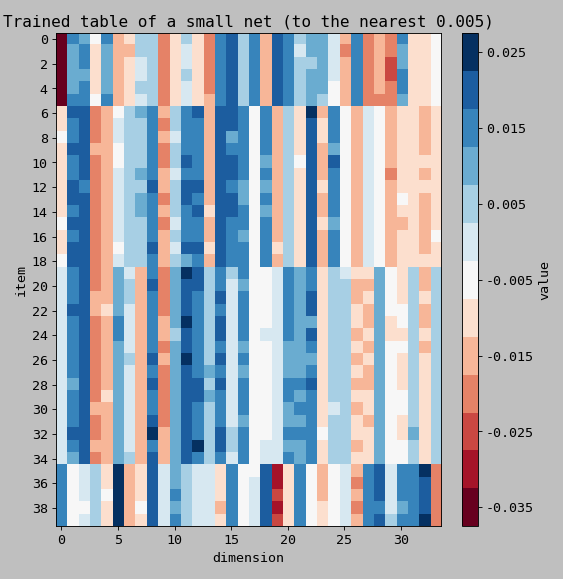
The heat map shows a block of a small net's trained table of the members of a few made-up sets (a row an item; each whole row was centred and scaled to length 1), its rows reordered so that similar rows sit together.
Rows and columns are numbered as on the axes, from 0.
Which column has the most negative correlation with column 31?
7
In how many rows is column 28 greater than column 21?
16
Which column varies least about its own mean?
8
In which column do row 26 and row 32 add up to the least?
3
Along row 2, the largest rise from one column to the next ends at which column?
1
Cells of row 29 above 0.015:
3
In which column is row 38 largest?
5
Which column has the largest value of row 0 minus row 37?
19
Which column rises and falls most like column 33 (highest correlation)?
20
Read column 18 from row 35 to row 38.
0.02 0.02 0.02 0.02
